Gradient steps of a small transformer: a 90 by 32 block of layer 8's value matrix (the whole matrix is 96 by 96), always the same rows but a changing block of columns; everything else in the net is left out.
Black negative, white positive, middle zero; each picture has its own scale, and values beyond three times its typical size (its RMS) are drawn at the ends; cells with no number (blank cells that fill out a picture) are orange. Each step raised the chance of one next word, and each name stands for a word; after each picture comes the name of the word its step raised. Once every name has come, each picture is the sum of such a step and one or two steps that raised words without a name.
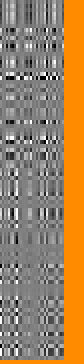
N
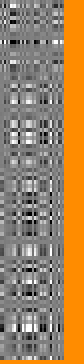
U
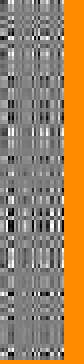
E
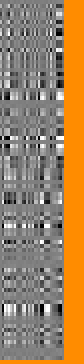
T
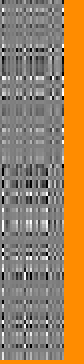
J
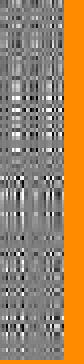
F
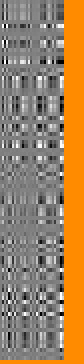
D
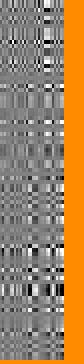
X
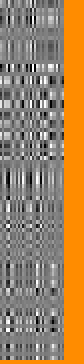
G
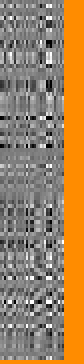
D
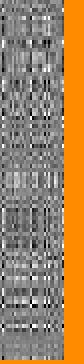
G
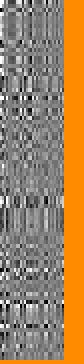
J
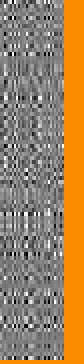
F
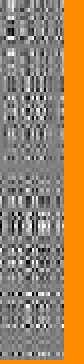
E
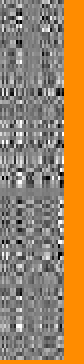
U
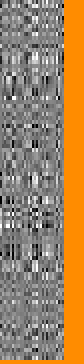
J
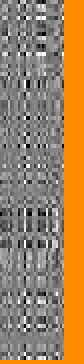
E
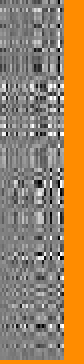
F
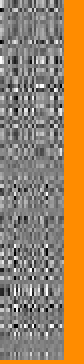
X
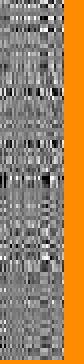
G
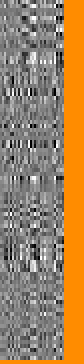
D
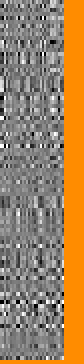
D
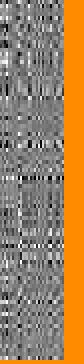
D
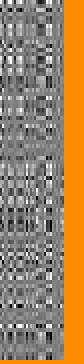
J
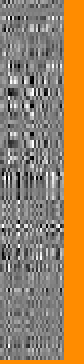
G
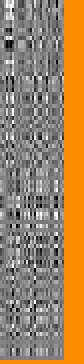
N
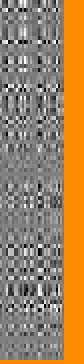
X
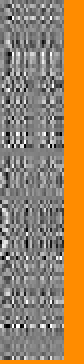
U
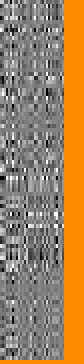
N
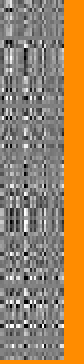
J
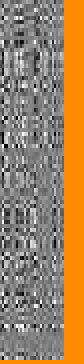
U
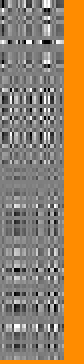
U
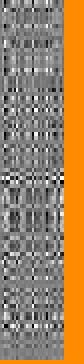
F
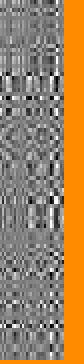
J
